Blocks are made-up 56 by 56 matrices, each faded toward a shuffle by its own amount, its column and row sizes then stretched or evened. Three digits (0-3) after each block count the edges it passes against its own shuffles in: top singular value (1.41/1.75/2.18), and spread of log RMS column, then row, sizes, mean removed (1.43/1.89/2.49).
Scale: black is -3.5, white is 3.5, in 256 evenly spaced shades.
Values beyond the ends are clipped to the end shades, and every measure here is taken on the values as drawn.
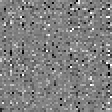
2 2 1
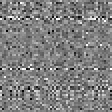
3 0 3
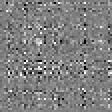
3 3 3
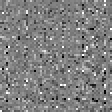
0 3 2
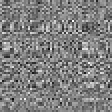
3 0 3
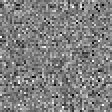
1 1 1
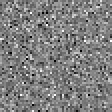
0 1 1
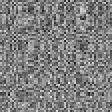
3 1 0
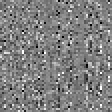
2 3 0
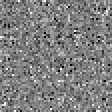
1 0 1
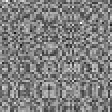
3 1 0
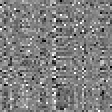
3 2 0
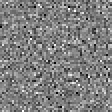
2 0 1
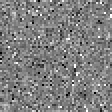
0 0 0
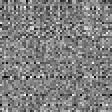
3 0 3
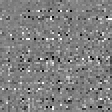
0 2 3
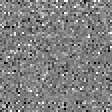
1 1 2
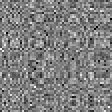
3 0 1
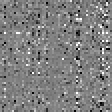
1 3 1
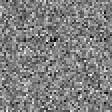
1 1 0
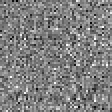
2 1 1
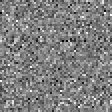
1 0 0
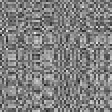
3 1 1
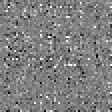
0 2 2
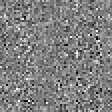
1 2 1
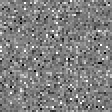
0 0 0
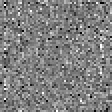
1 2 0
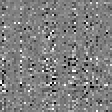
2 3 2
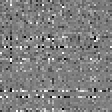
1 2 3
